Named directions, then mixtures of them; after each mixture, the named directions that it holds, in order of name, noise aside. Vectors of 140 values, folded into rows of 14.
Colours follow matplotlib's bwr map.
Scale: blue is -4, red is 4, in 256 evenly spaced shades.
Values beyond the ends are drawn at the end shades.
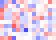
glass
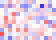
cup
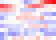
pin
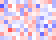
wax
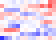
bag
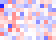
cup, glass, wax.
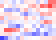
bag.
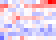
bag, glass, pin.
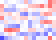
bag.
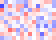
wax.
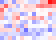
bag, glass, pin.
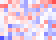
bag, cup, pin.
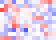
bag, glass, pin.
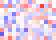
cup.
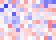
cup, glass, pin.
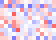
cup, glass, wax.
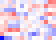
bag, cup.
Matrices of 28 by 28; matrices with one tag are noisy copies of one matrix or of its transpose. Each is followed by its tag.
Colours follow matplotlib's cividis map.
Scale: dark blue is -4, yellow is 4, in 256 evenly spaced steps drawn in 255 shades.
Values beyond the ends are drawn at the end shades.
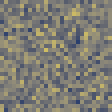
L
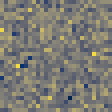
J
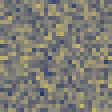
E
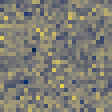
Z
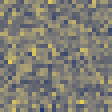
J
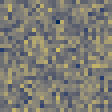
L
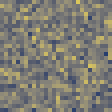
L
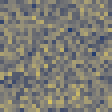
Z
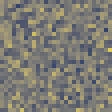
J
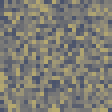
Z
